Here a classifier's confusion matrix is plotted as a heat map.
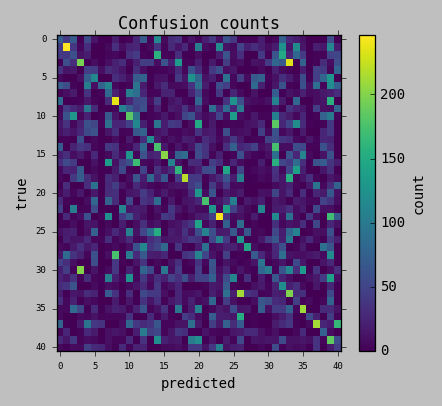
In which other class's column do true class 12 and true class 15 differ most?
10
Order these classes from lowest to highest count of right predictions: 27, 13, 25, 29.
25, 29, 13, 27
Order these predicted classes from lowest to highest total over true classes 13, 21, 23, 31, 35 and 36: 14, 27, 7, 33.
27, 14, 33, 7
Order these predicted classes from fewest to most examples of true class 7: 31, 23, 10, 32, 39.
32, 39, 23, 31, 10
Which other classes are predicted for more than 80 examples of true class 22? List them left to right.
2, 9, 24, 29
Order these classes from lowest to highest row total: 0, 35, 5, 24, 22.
24, 0, 22, 35, 5
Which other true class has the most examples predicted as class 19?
5
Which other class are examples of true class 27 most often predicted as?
12
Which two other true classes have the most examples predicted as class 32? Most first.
2, 1
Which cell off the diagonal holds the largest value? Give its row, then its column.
3, 33
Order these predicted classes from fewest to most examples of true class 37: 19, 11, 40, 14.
11, 14, 19, 40
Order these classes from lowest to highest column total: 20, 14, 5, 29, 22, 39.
29, 5, 22, 14, 20, 39
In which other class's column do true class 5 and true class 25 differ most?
14
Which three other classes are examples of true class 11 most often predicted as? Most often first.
31, 20, 34
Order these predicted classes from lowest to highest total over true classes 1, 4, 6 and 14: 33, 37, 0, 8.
33, 8, 37, 0
